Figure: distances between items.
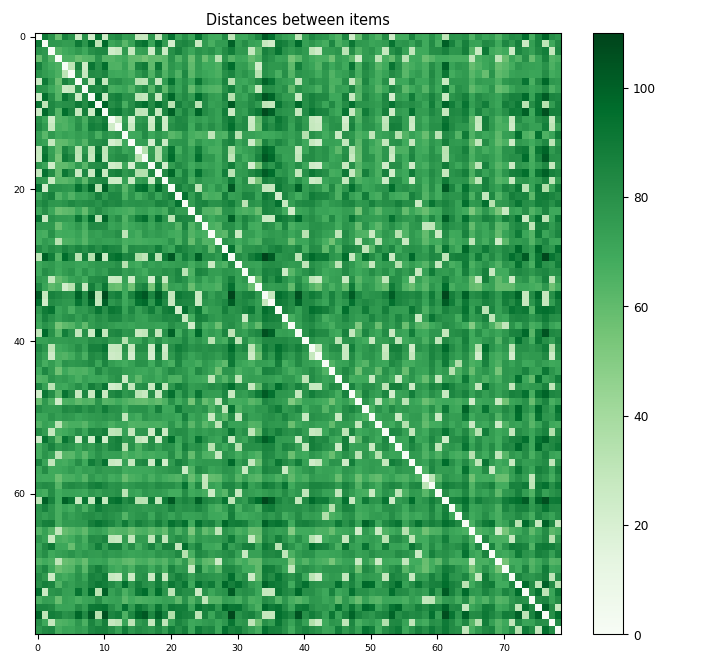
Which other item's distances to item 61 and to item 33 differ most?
4
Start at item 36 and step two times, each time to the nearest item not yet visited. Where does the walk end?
67
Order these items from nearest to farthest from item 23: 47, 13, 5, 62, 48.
48, 5, 13, 47, 62
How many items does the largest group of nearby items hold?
15
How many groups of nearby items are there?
14
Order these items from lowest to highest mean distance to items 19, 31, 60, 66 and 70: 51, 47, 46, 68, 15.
46, 68, 51, 15, 47
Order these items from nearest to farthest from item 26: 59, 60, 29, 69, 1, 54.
60, 54, 69, 1, 59, 29
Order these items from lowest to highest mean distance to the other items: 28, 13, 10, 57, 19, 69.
69, 19, 13, 57, 10, 28
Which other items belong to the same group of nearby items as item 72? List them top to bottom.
64, 75, 78
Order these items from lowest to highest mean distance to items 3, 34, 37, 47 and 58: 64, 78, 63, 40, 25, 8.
25, 8, 63, 40, 78, 64
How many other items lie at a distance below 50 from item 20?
7
